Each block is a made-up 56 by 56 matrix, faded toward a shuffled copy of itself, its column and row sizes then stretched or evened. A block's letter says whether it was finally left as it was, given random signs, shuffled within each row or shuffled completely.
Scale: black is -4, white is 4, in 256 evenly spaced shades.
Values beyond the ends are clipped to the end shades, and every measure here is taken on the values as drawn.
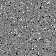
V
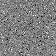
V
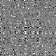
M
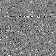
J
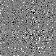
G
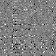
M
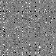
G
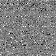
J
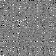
M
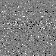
J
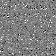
J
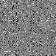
G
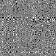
M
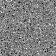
V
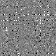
G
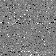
J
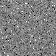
V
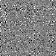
G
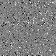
J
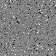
V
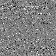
J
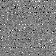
J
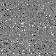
J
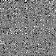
G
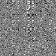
M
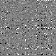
M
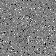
V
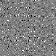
M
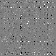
M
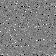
J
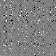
M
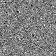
V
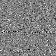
J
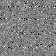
J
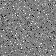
V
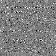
J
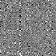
M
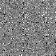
G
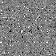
J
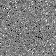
V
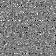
J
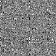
G
